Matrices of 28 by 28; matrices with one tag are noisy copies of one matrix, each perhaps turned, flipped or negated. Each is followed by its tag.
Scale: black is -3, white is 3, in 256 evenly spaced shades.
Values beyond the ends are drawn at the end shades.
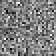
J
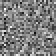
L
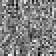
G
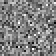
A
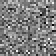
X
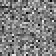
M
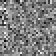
L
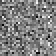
J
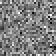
L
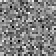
M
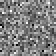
M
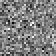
A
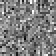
G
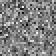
A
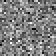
M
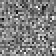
J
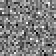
M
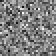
A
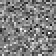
A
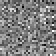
X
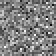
A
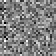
L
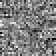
G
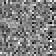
L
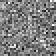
X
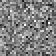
A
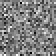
L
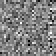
L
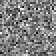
A
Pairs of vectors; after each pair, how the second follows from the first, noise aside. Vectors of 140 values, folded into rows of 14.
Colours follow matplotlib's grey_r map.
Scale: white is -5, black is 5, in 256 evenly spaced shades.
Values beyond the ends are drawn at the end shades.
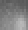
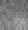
shrunk.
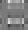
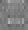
shrunk.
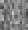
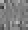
partly zeroed.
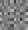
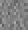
wrapped around, shrunk.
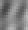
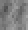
shrunk.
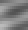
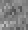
partly zeroed.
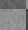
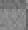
shrunk.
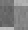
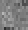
negated, partly zeroed.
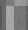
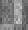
reversed.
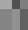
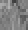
partly zeroed.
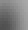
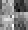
wrapped around, scaled up.
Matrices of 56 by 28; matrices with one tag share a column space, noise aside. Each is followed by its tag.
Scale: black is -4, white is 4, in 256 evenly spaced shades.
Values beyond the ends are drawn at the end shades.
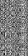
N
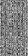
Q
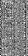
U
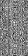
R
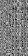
Q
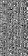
Q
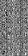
N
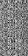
U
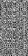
R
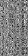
Q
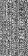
R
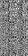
R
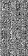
R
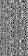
U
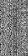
N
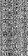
N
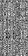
R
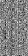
R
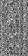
Q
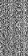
N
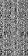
N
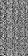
U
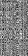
R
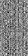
Q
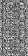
U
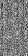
R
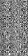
N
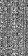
Q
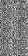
U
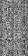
R
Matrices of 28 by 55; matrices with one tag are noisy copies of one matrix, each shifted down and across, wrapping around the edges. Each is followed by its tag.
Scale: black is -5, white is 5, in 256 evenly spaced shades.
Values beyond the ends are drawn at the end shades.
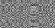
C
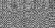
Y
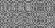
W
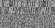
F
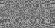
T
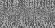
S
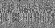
S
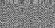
Y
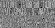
F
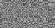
T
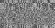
F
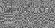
T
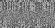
S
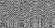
Y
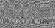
T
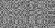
W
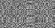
C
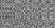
W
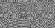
T
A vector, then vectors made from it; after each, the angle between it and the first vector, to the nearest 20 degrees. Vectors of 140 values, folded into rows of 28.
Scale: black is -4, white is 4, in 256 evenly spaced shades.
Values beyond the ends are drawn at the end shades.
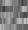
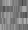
20 degrees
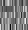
60 degrees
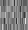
80 degrees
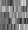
140 degrees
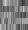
40 degrees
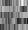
160 degrees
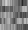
20 degrees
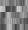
100 degrees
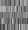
120 degrees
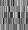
100 degrees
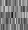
120 degrees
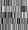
120 degrees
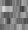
140 degrees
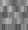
80 degrees
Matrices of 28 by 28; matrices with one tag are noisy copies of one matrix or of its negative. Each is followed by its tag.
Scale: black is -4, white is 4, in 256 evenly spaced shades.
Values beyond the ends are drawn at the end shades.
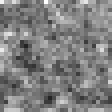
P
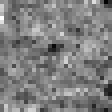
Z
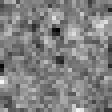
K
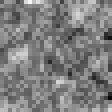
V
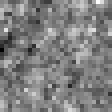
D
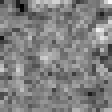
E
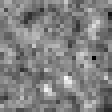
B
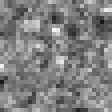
K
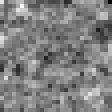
E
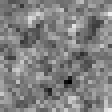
B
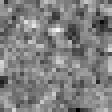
K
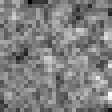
V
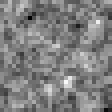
B
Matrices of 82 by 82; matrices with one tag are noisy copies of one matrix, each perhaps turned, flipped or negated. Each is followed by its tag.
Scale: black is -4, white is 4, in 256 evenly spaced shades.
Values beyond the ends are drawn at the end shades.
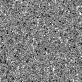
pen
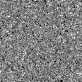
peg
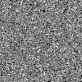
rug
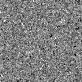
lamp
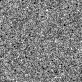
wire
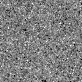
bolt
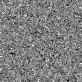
pen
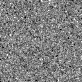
wire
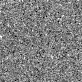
bolt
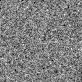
wire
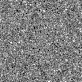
rug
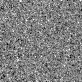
peg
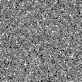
wire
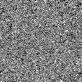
peg
